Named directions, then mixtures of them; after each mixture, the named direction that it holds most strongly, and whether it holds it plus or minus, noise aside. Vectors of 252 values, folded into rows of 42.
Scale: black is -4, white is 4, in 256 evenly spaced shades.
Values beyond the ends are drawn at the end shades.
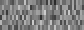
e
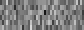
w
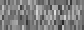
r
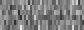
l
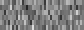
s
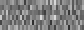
e, minus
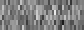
r, plus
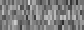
r, plus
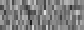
s, plus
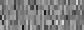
w, plus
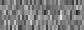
s, minus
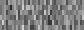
w, minus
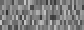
e, plus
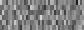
w, minus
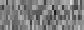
r, minus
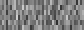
w, minus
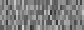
w, minus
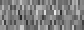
l, plus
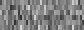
l, plus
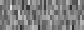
l, minus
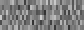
e, minus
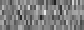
e, plus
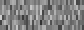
r, plus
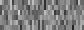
l, minus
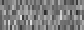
l, minus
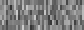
w, minus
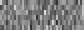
w, minus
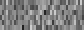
w, plus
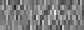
w, plus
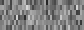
s, minus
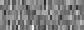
s, plus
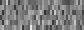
w, plus
